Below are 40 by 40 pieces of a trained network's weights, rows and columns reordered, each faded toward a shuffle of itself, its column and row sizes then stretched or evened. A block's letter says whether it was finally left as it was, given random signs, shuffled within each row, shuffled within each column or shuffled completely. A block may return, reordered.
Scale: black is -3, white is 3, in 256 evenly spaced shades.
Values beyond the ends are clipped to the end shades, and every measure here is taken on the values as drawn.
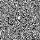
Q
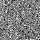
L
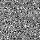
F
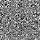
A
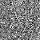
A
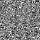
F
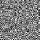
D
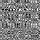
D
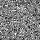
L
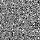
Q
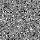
F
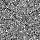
L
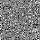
Q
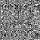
D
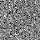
Q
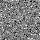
L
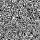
F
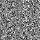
Q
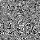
A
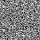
Q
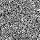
L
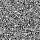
L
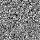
F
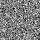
L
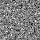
L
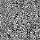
A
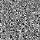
A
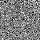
F
